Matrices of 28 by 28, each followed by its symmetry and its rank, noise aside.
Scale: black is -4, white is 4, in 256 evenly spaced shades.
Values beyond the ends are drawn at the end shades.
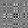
symmetric, rank one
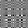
no symmetry, rank one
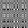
no symmetry, rank one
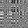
antisymmetric, rank two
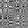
no symmetry, rank three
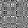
antisymmetric, rank two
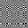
no symmetry, rank two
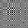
symmetric, rank one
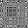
no symmetry, rank three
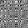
no symmetry, rank three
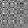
no symmetry, rank two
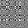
no symmetry, rank two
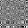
no symmetry, rank two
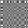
symmetric, rank one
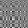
no symmetry, rank one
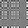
symmetric, rank one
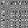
antisymmetric, rank two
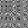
symmetric, rank two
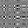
no symmetry, rank one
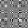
symmetric, rank two
